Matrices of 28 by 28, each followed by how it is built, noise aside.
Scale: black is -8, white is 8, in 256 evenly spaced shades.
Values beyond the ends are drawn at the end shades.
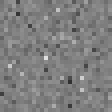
sparse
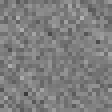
Toeplitz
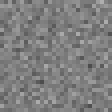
noise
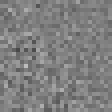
lower triangular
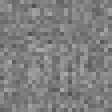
blocks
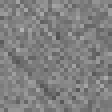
Toeplitz
